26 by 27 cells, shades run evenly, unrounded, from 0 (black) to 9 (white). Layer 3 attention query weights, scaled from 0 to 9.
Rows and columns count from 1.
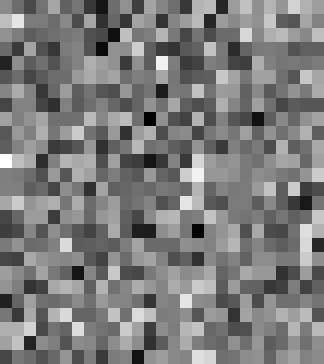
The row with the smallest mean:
4
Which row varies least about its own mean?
8
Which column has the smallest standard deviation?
15
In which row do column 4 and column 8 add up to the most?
9
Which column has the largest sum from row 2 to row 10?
19
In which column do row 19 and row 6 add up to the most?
26
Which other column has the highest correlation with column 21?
23
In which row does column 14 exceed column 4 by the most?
5
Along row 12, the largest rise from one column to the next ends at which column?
17
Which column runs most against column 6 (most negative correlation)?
27
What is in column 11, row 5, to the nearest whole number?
2
